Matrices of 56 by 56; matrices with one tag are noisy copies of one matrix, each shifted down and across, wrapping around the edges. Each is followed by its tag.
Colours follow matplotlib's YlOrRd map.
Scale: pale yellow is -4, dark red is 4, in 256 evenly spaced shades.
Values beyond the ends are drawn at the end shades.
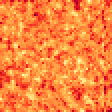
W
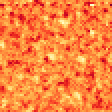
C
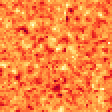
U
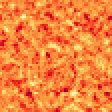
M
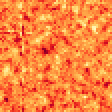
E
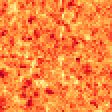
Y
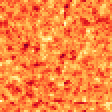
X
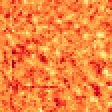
W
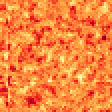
E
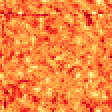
W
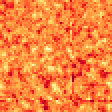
W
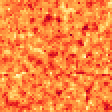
X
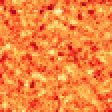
M
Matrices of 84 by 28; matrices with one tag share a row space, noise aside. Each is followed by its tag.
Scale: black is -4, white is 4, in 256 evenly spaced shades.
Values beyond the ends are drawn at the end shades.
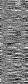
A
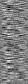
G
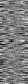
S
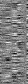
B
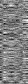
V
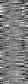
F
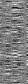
B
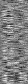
G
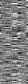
B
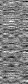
V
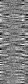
F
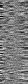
S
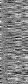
A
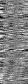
S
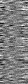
S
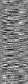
G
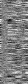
A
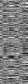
V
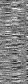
B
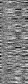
A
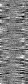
F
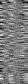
S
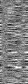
A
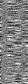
A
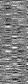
B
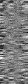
S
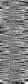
F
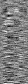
G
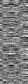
V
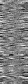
S
